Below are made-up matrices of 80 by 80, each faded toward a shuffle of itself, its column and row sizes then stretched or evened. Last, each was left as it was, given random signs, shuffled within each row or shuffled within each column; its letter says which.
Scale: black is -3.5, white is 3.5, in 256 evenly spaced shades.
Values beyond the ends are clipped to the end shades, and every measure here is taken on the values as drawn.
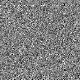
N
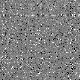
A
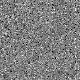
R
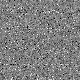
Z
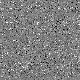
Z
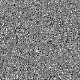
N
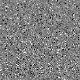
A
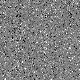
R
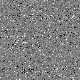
Z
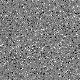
Z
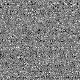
Z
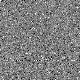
Z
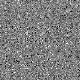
N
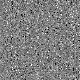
R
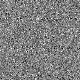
Z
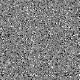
N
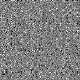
A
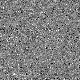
Z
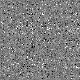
N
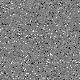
Z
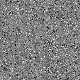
R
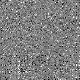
A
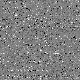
Z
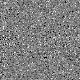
N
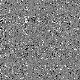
N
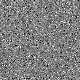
Z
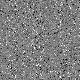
R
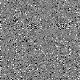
A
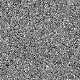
R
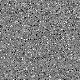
Z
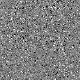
N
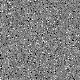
R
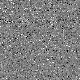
Z
